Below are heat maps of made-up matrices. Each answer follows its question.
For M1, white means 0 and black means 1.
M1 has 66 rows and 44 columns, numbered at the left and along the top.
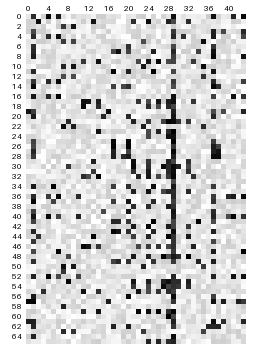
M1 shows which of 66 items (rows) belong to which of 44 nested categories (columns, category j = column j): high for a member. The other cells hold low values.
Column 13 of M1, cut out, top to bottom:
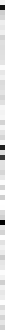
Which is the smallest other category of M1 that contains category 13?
32
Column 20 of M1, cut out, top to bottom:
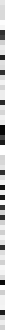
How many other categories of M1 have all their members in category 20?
9
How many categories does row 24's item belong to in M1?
3
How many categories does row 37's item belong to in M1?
7
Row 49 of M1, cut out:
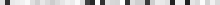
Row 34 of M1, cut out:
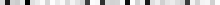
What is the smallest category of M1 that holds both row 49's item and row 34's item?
25
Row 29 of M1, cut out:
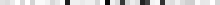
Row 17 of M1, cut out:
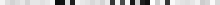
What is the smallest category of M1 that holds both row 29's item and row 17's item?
24
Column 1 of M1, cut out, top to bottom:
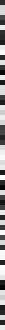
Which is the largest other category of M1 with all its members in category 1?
37
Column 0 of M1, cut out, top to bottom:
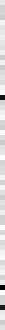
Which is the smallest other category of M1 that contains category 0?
39
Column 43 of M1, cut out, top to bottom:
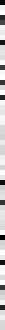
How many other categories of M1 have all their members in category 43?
10
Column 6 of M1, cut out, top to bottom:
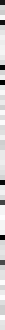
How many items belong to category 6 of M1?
8
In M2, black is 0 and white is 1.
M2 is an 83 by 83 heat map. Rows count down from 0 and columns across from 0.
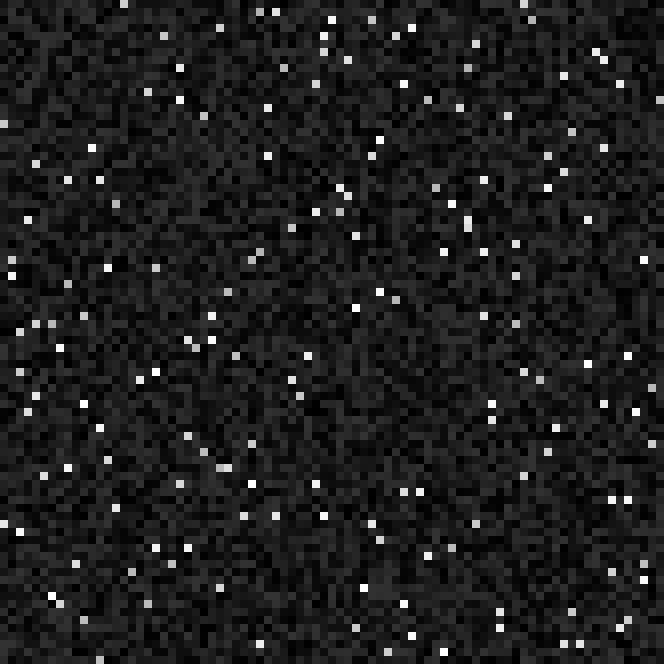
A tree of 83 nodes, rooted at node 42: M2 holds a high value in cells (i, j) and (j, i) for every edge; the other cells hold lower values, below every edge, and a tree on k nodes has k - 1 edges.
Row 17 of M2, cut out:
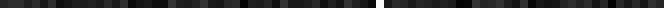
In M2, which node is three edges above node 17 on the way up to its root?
28
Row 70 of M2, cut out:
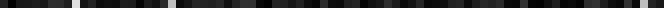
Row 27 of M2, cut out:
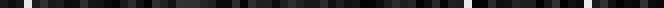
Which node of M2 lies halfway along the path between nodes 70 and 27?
60
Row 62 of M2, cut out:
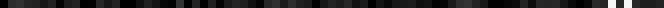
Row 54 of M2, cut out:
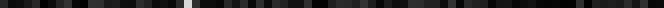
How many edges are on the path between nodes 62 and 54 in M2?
8
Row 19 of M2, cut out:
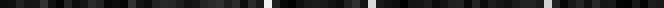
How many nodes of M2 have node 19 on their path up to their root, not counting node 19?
12
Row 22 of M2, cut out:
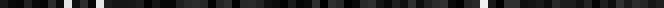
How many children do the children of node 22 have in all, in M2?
4
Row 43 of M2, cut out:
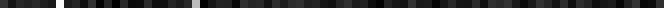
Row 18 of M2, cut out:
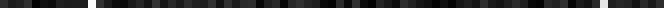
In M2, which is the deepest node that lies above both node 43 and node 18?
75
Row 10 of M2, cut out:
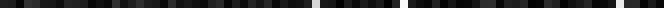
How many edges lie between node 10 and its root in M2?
3
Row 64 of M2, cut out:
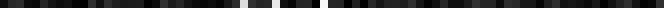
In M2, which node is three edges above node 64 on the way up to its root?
32
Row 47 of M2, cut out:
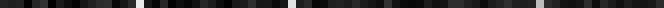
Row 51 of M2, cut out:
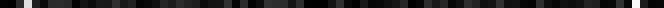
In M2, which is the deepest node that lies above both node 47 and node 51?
58
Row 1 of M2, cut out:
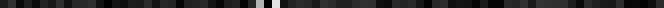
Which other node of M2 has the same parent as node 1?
80
